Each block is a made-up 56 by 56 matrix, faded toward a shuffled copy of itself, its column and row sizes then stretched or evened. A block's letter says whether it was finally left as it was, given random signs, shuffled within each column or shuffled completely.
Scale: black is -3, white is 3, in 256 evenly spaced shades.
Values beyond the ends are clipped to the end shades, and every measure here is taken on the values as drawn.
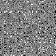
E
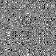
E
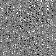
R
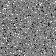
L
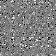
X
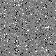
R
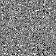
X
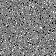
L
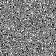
L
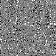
E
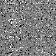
X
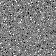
L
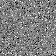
L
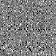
E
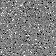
L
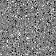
R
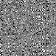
E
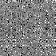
E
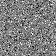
L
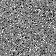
L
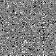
X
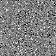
R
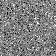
L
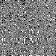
E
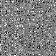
X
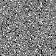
R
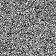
L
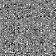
E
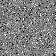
L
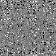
X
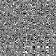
E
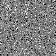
R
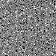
R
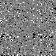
X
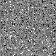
R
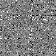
X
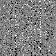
R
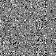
X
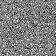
L
